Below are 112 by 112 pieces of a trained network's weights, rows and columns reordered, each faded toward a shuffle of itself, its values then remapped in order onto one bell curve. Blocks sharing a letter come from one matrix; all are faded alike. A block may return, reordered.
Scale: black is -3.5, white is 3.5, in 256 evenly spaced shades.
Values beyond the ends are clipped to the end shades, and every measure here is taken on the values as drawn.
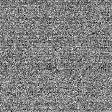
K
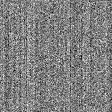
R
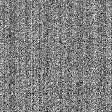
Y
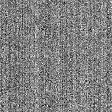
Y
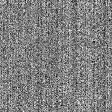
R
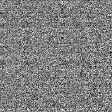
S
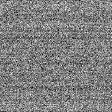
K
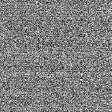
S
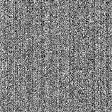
Y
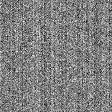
R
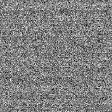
S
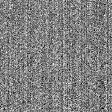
Y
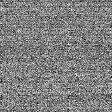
K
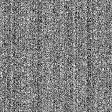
R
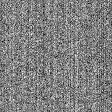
R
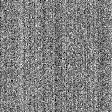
Y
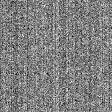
R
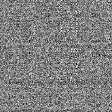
S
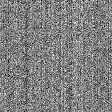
R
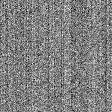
R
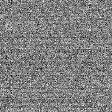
K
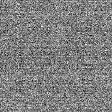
K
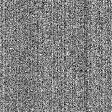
R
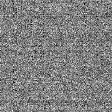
S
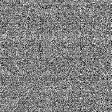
S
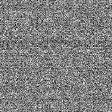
S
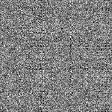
S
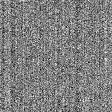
R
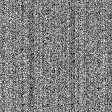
Y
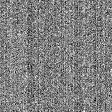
R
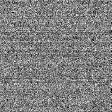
K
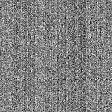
Y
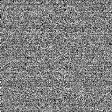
K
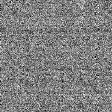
S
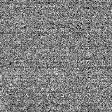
K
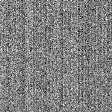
R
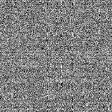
S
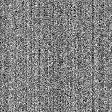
R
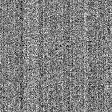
R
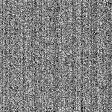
Y
